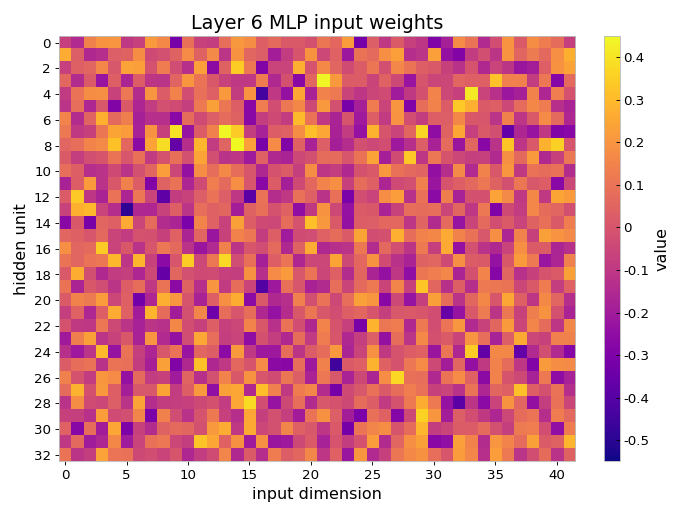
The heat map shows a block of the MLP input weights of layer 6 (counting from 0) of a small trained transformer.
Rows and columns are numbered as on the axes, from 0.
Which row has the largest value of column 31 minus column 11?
16
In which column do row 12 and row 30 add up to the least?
23
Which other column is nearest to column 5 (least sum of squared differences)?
19
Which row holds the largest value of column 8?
8
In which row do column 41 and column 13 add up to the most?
17
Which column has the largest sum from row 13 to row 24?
29
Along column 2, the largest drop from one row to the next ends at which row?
14
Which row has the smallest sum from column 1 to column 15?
12
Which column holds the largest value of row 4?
33
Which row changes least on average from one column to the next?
15
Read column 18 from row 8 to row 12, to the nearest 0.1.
-0.3 -0.2 0 -0.2 -0.1
